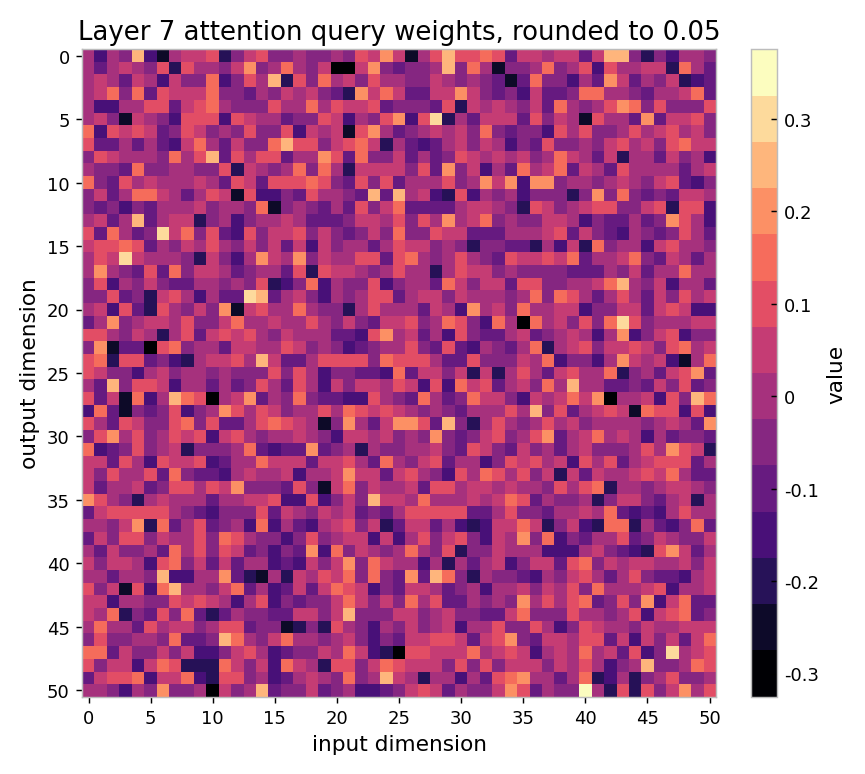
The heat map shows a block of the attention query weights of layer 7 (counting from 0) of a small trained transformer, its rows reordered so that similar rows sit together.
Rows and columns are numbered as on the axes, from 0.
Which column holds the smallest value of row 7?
24
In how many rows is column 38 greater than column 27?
20
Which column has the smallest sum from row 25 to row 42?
10
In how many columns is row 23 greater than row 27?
20
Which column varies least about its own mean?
46
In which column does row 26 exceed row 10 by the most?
2
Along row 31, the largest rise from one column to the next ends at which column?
18
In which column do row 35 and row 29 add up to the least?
19
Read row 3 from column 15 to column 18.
-0.05 0.05 0 0.05
